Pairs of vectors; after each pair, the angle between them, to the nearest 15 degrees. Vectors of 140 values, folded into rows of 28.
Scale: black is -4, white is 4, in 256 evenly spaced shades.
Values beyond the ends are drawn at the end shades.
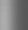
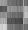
75 degrees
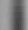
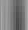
15 degrees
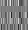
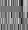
30 degrees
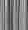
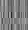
60 degrees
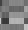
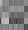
165 degrees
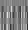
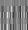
15 degrees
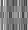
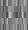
135 degrees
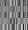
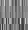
90 degrees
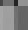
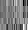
105 degrees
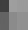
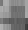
120 degrees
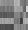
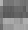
75 degrees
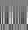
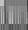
60 degrees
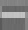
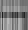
135 degrees
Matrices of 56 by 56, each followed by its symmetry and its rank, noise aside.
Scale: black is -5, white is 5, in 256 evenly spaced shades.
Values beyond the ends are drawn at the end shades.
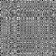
no symmetry, rank three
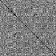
symmetric, rank six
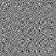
symmetric, rank four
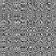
no symmetry, rank three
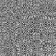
symmetric, rank six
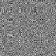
antisymmetric, rank six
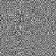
no symmetry, rank six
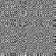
no symmetry, rank three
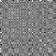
symmetric, rank three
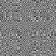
antisymmetric, rank four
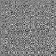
no symmetry, rank six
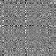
antisymmetric, rank four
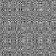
no symmetry, rank three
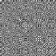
symmetric, rank six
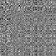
antisymmetric, rank four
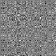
no symmetry, rank six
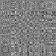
antisymmetric, rank four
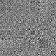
symmetric, rank six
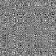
antisymmetric, rank six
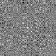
symmetric, rank six
